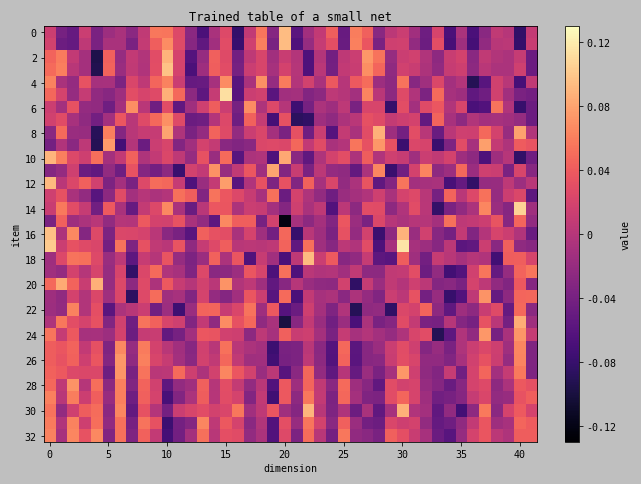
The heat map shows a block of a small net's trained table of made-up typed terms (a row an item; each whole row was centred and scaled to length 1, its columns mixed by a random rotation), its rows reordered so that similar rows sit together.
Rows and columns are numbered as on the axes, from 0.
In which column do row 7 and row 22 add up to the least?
21
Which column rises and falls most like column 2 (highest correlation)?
13
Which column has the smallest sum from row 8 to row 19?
33
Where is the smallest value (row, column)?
15, 20
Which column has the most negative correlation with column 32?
9
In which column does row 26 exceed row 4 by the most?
40
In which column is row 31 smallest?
10
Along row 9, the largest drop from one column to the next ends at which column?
6
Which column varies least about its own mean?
23
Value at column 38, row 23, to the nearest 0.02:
0
